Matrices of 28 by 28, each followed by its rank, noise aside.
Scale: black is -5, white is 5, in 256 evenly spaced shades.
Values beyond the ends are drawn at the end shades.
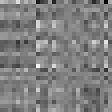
two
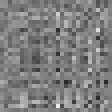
four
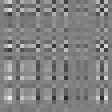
one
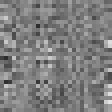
four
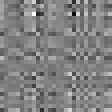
two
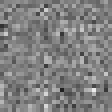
six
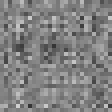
four
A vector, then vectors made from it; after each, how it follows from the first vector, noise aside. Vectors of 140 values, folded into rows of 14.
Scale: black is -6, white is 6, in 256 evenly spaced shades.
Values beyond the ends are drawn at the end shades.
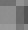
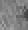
partly zeroed.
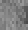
partly zeroed.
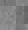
shrunk.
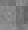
shrunk.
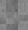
wrapped around, shrunk.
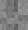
wrapped around, shrunk.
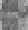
wrapped around, negated.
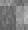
negated.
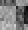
scaled up.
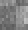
negated.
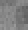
shrunk.
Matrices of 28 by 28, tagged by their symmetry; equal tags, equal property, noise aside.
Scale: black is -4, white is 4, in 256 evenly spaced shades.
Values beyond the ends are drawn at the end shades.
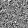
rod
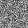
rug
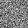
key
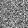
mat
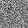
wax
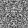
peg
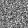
key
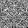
peg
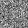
mat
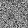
rug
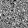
rod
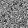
wax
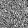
rod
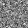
key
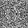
mat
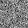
key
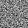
rug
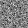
rug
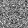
peg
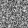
key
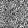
mat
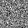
rod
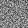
rug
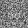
peg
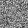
key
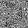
mat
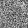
rug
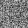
mat
